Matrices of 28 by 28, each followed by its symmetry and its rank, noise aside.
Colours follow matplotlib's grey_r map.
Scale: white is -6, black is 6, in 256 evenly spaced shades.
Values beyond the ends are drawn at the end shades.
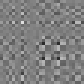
symmetric, rank two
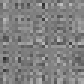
no symmetry, rank three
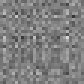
no symmetry, rank three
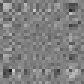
symmetric, rank two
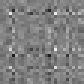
antisymmetric, rank two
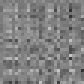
no symmetry, rank two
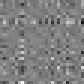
antisymmetric, rank two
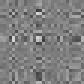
symmetric, rank two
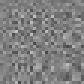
no symmetry, rank three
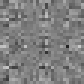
no symmetry, rank three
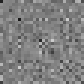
symmetric, rank three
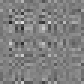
no symmetry, rank two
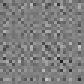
symmetric, rank three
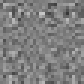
no symmetry, rank four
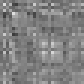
symmetric, rank two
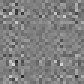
no symmetry, rank four
